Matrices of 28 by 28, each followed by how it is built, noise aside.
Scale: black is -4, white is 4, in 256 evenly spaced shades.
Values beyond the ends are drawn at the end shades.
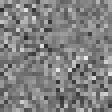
block diagonal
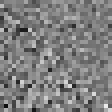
lower triangular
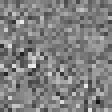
lower triangular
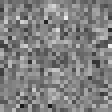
low rank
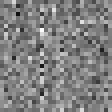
uneven columns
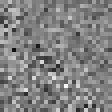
lower triangular
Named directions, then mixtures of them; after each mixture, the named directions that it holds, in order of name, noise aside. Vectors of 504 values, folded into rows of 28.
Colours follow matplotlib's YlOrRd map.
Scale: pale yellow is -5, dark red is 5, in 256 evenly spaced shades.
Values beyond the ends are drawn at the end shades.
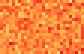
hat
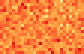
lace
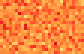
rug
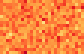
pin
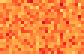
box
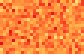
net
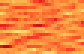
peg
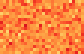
hat, rug.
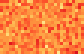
box, hat.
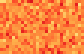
box.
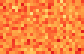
lace, net.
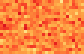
lace, peg, rug.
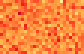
lace, pin, rug.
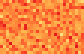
hat, pin, rug.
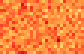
lace, pin.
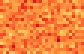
lace, peg, pin.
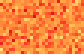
net.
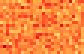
hat, peg, rug.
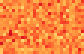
net, pin.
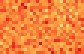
lace.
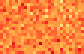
lace.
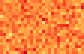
pin.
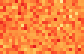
lace, rug.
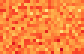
lace, rug.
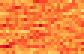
hat, peg.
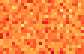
box, lace.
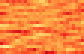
peg.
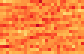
box, peg, pin.
